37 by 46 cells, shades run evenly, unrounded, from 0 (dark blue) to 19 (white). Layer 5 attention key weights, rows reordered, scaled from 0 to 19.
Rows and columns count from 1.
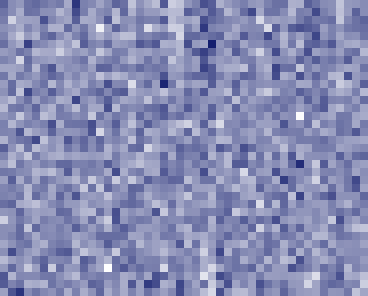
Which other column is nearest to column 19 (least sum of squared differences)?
20
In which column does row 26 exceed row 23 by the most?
33
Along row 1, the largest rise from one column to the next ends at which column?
22
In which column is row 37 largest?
27
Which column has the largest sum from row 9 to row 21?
17
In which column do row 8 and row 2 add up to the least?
40
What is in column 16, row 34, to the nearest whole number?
5
